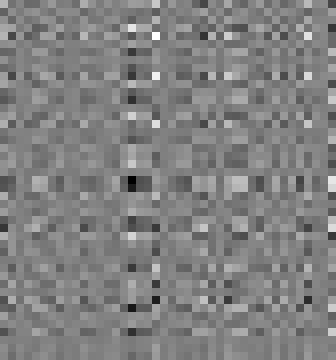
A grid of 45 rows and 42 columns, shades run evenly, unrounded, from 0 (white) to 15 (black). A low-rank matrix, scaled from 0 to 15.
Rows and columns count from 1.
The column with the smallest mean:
20
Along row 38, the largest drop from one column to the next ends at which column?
21
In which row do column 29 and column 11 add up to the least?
5
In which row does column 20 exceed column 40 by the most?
38
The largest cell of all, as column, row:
17, 23
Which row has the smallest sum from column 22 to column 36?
29
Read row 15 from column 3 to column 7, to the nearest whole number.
8 7 9 9 7
